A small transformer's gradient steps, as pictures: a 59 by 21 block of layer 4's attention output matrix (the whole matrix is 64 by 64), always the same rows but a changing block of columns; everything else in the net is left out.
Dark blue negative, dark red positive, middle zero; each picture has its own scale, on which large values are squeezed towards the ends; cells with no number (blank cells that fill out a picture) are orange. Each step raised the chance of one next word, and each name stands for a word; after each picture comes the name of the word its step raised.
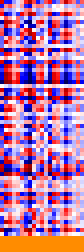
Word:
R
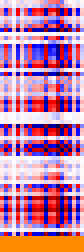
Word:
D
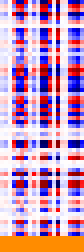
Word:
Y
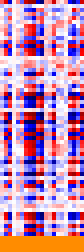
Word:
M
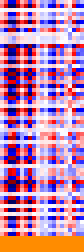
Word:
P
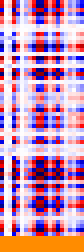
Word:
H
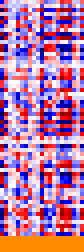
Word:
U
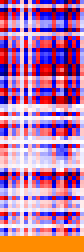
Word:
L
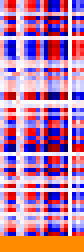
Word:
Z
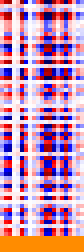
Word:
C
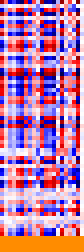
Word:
Y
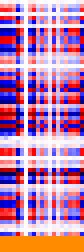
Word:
U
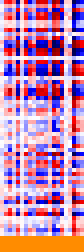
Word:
L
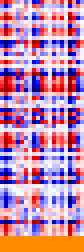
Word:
Y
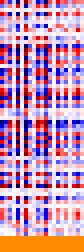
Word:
M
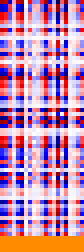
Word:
Y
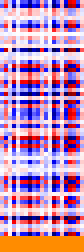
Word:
P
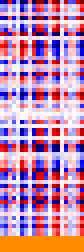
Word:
Z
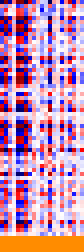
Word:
C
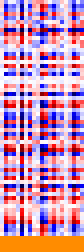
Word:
D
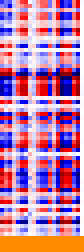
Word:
Y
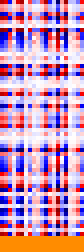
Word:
D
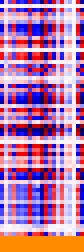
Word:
Z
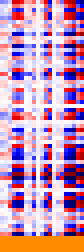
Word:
H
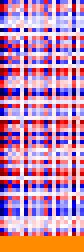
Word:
M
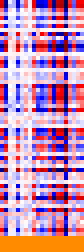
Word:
Z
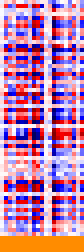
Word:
P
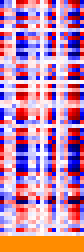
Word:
Z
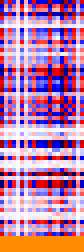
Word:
Y
